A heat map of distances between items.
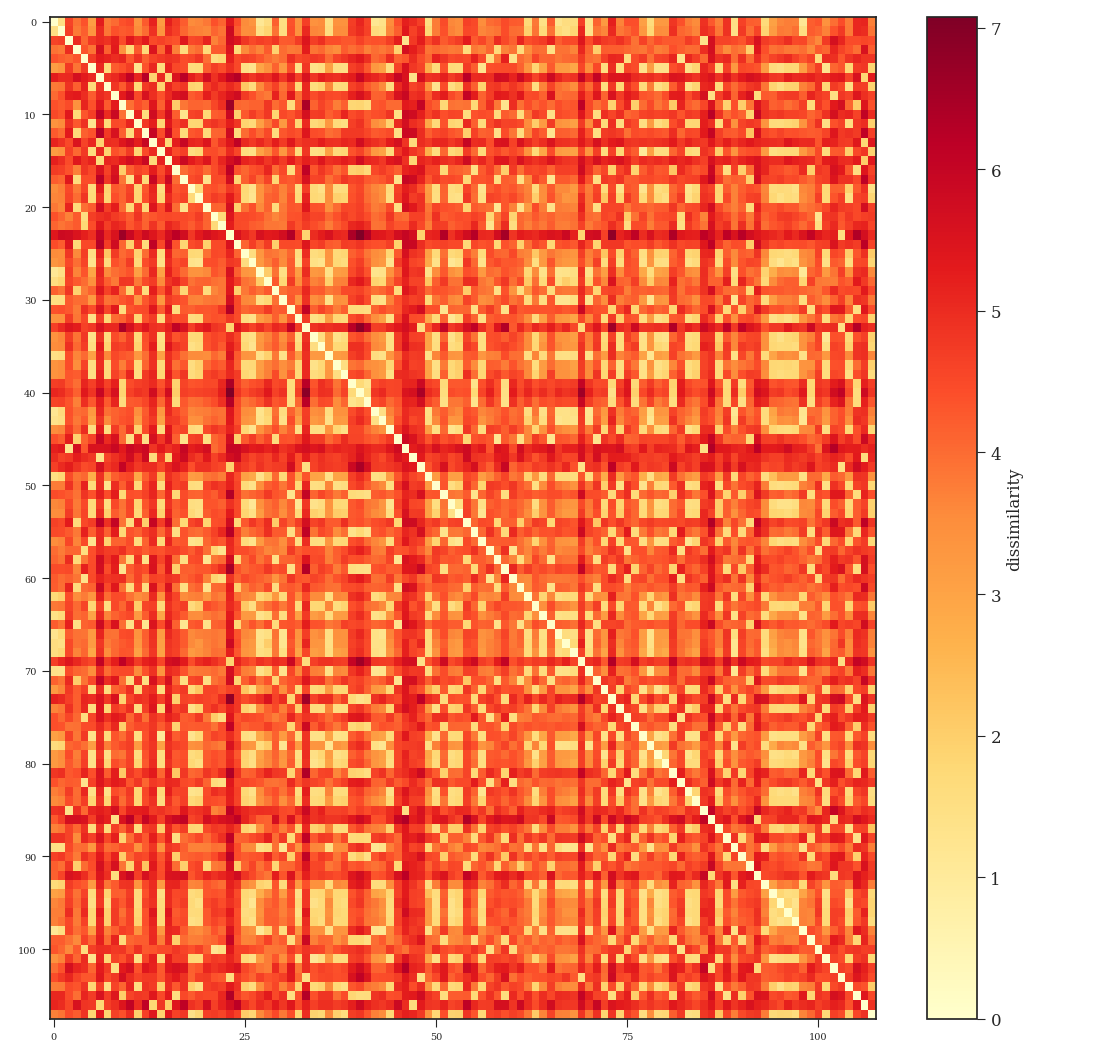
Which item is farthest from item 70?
23
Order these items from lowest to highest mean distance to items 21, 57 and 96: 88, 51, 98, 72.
72, 98, 51, 88
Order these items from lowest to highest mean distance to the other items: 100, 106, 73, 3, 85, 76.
3, 76, 100, 73, 85, 106
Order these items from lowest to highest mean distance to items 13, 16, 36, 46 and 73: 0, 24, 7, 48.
0, 7, 24, 48
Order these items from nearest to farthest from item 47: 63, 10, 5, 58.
63, 5, 58, 10
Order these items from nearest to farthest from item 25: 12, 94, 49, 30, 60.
94, 49, 30, 12, 60
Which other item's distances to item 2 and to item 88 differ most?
46
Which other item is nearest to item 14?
77
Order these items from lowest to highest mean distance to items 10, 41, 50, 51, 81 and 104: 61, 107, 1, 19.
19, 107, 61, 1
